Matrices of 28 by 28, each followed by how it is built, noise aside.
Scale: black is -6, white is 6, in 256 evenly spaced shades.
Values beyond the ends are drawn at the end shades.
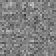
blocks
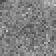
smooth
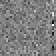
uneven columns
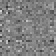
low rank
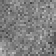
smooth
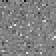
sparse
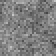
smooth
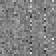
uneven columns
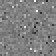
sparse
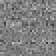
low rank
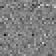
uneven rows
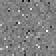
sparse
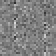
uneven columns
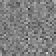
low rank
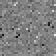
sparse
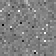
sparse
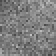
smooth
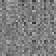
low rank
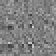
low rank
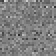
uneven rows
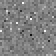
sparse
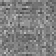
blocks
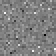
sparse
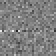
uneven rows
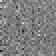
uneven columns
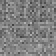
blocks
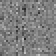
uneven columns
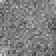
smooth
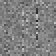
uneven columns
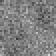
smooth
